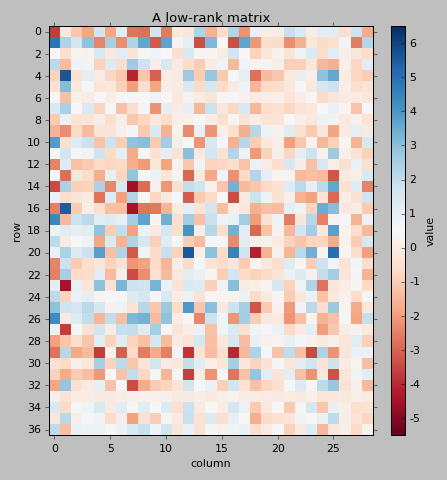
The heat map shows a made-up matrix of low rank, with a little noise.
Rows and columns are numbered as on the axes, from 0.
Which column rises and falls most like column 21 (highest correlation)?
27
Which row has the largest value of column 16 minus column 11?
20
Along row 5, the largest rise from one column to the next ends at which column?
1
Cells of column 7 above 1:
13
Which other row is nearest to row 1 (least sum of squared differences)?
26
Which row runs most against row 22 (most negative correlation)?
3
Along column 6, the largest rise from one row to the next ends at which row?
30
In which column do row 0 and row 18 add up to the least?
7
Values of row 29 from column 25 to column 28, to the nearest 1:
-2 0 1 1
